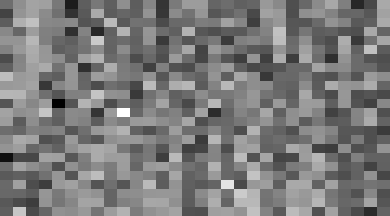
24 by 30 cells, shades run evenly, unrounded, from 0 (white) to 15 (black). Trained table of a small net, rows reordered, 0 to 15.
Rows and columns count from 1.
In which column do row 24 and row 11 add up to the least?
2
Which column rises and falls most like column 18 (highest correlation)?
26
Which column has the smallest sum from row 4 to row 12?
3
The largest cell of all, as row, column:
12, 5
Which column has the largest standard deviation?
8
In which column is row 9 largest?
21
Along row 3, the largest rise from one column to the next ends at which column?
10
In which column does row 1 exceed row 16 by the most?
6
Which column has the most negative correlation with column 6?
22
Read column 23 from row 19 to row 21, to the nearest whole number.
8 10 5
